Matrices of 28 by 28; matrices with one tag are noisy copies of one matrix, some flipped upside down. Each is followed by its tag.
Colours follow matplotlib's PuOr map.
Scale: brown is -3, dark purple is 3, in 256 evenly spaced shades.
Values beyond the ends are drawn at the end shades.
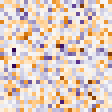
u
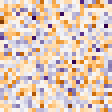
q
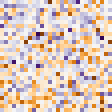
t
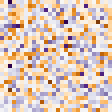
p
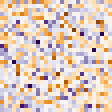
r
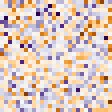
p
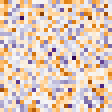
u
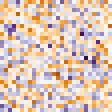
r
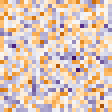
u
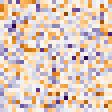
r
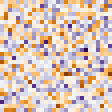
u
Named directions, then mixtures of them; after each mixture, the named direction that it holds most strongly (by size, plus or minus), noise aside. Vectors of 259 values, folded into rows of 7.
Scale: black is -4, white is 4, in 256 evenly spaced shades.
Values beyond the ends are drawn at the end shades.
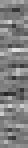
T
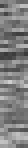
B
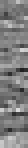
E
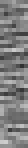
B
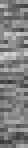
B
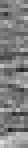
E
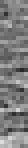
E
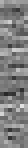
T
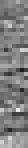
E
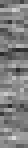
T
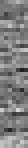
E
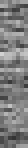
B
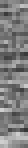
B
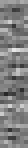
T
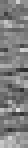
E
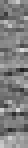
E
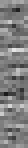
T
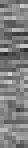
B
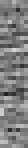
T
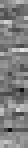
E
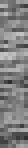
B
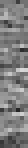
E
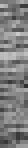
B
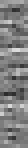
T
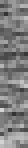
B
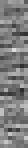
T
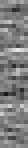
T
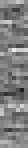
T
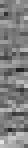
E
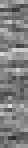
T
